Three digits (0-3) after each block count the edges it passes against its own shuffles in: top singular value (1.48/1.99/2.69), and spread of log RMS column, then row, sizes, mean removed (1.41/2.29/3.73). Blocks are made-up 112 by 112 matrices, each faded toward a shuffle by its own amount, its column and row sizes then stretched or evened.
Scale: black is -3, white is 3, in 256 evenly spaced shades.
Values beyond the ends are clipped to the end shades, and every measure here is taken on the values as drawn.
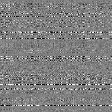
3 1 3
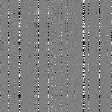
3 3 1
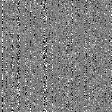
1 3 0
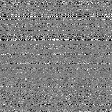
2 0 3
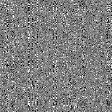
2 2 1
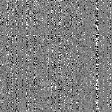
2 3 1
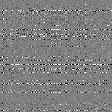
3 1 3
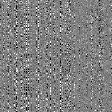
2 3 0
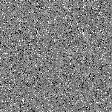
0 1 0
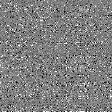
2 1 2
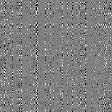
3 3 2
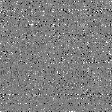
1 1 2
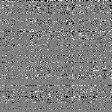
0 2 3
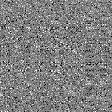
2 0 1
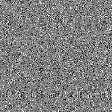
2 1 1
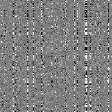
3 3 1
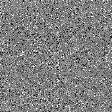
1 1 1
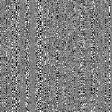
2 3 0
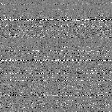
2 1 3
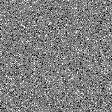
1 1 0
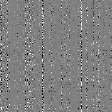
2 3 1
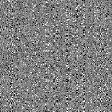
2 2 0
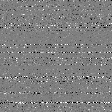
1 0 3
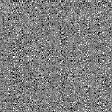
2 2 1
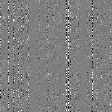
2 3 1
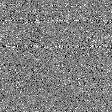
1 0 2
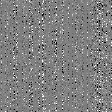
0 3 0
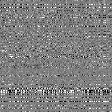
3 1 3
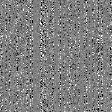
0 3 0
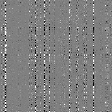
3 3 1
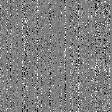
1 3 0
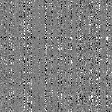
0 3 2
